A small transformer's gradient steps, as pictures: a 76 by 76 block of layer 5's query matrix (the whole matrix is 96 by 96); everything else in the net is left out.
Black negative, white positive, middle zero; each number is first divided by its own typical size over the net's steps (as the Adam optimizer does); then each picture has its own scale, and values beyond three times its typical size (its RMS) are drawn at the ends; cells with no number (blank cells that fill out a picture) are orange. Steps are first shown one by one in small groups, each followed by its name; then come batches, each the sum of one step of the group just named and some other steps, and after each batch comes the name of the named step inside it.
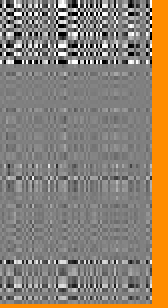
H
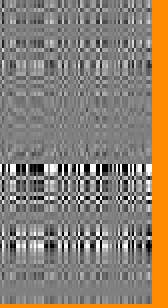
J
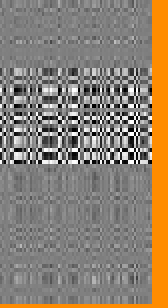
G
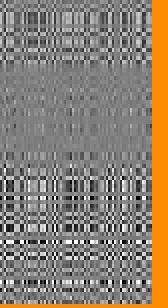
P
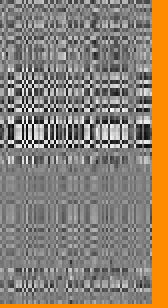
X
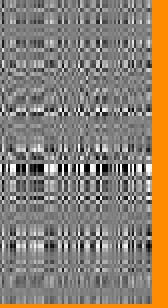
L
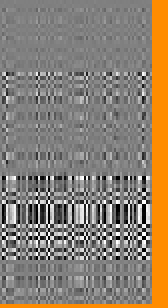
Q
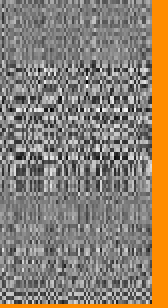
L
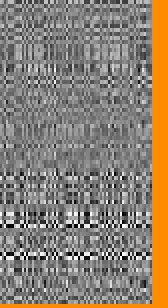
P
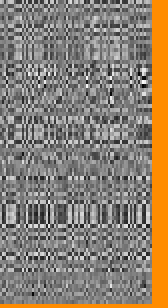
Q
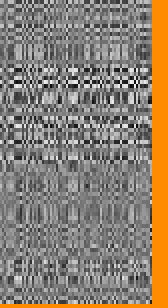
X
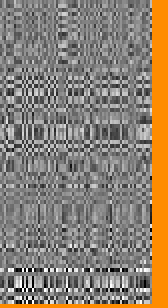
H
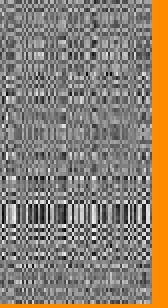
Q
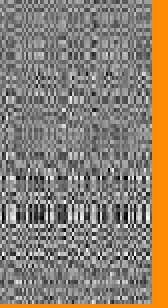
Q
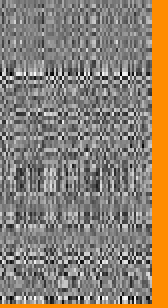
G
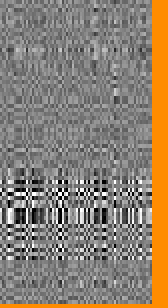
Q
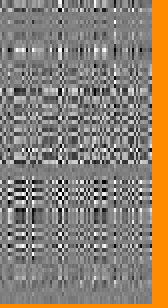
G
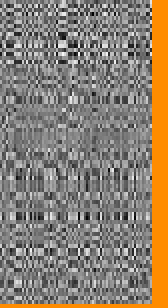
H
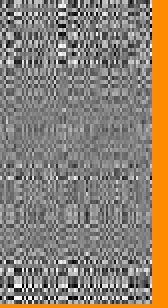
H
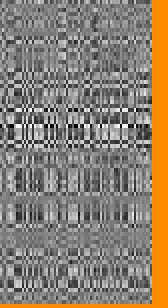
X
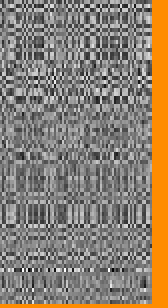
Q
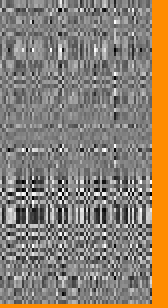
Q
